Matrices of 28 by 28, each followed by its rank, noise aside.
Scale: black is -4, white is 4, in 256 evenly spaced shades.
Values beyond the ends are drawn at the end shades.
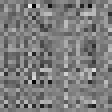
three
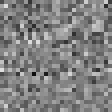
six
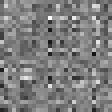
four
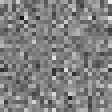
eight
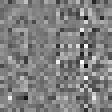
three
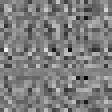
three
